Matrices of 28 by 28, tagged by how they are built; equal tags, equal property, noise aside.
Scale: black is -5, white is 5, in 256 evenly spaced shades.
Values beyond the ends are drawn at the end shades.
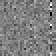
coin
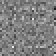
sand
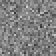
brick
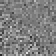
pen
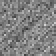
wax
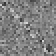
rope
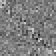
rope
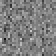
sand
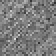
wax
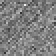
wax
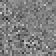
pen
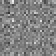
sand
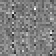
coin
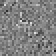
rope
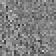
pen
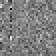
coin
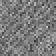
wax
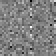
coin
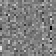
coin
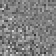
pen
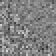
pen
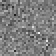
rope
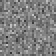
brick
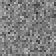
brick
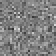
sand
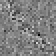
rope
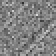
wax
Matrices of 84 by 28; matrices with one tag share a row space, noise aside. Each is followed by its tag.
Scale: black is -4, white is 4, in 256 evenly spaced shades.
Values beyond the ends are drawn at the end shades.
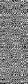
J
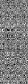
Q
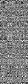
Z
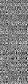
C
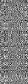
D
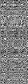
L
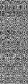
Q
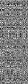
Q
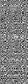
L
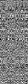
Z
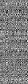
C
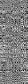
J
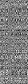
C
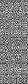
C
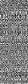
C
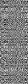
D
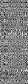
D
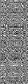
L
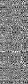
J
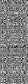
L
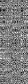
J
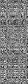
L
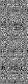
L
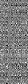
C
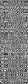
D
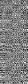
J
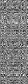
L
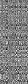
C
